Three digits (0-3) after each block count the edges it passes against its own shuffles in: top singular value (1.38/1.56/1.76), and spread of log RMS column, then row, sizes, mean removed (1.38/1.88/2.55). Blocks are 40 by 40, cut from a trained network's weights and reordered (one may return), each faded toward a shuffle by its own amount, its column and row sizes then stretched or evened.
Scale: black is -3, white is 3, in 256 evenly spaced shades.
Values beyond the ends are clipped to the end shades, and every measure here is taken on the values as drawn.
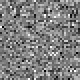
1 0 2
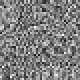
3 0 0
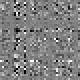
1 3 3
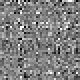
1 2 2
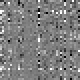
1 3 1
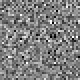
1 0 1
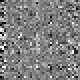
2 3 1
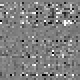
0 2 3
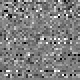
0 1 3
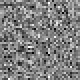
1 1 0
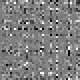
0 3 3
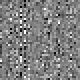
0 3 0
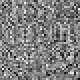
2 0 0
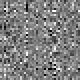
2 3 0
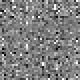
0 2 2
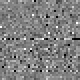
1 0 2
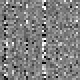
1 3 0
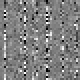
2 3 0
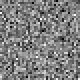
0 0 0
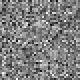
2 0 1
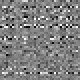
2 1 3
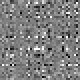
3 3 2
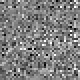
1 1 2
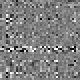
3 2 3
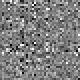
1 2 1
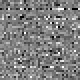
0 1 3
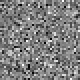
0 0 0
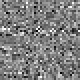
1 1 2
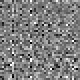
3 2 2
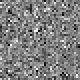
0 2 0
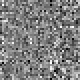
1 2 1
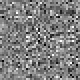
3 2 1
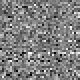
1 0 2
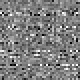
1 0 3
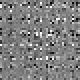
0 3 3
